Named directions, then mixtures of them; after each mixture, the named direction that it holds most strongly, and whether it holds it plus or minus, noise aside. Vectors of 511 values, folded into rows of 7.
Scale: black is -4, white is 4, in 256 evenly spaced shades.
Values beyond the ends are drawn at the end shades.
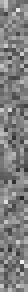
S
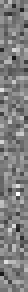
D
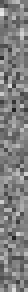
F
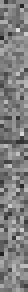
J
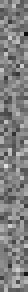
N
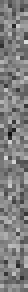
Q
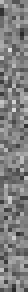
F, minus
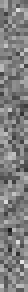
S, plus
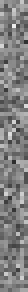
Q, minus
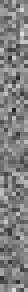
D, minus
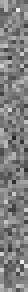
S, plus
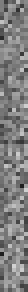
J, plus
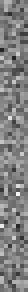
D, plus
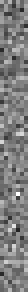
D, plus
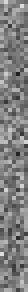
J, minus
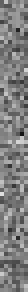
J, minus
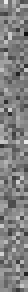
J, minus
